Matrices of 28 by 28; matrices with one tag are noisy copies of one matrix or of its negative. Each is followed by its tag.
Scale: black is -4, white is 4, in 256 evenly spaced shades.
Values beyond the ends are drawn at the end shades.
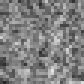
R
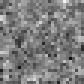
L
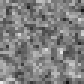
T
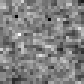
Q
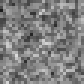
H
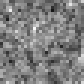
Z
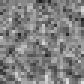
T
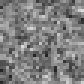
T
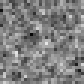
H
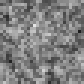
Z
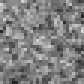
Q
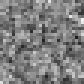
T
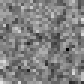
R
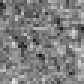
Q
